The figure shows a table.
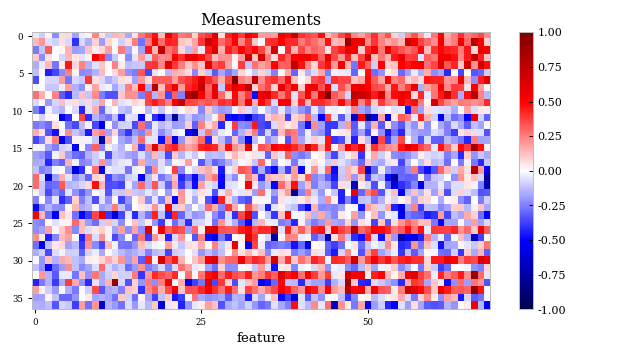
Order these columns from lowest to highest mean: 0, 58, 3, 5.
3, 0, 5, 58
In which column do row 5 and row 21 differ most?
48
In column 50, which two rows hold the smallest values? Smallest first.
11, 18
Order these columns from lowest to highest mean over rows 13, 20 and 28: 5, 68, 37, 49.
68, 49, 5, 37
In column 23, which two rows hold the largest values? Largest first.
8, 3
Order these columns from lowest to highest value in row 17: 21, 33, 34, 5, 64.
64, 33, 21, 5, 34
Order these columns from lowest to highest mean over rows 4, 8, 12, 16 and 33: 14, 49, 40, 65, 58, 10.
10, 14, 40, 49, 65, 58
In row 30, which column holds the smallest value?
16
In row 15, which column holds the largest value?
66
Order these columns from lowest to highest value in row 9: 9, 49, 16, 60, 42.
9, 16, 49, 42, 60
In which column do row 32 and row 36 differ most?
19
